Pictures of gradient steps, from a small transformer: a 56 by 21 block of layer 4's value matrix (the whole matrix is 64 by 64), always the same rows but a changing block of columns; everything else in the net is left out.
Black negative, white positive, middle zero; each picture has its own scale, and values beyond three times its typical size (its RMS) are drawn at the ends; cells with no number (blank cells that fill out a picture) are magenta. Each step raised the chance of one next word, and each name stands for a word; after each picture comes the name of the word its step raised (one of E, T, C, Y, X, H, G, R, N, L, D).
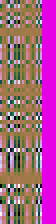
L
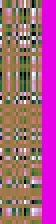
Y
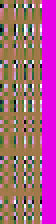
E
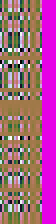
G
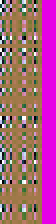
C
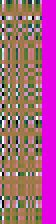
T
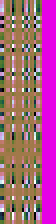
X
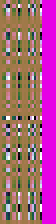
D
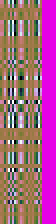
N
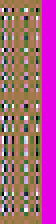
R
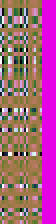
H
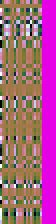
Y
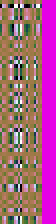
E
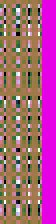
Y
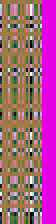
X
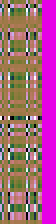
D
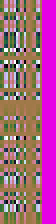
G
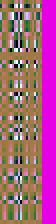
G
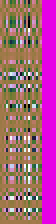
R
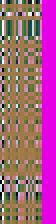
C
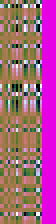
E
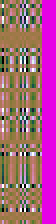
H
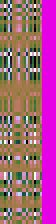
C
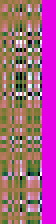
G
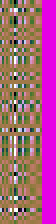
R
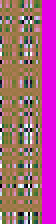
L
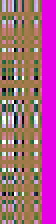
N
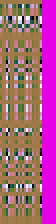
H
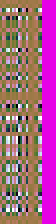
R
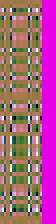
R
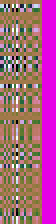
E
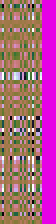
D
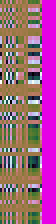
L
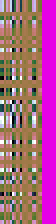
N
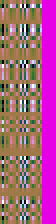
E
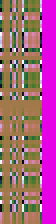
G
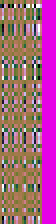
E
